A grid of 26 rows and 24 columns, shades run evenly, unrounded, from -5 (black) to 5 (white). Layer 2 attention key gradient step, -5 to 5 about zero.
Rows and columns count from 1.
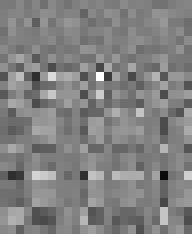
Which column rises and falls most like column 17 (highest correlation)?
5
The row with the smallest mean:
25
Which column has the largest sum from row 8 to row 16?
13
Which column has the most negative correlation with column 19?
17
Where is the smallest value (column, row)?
21, 20
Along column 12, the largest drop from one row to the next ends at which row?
24
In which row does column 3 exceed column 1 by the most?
9
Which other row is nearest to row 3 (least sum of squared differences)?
4
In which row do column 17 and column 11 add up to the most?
8
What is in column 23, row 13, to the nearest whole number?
-2
